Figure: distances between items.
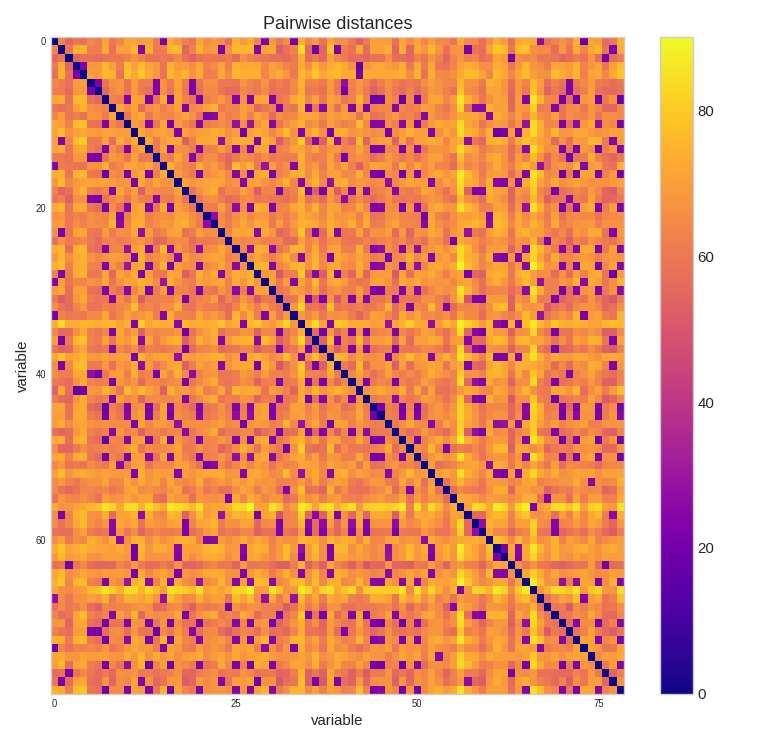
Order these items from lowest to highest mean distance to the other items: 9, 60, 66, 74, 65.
65, 9, 60, 74, 66
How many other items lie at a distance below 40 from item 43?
10
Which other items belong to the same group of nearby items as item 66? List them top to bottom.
56
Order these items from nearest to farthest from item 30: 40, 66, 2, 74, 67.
2, 40, 74, 67, 66
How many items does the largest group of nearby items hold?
17
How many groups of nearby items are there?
13
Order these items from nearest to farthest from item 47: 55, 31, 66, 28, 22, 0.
31, 28, 0, 55, 22, 66
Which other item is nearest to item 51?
21
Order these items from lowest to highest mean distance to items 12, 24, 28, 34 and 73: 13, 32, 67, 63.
67, 63, 32, 13
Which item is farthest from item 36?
34
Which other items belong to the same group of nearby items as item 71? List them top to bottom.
5, 6, 14, 19, 40
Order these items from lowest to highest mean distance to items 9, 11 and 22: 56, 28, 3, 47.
3, 47, 28, 56
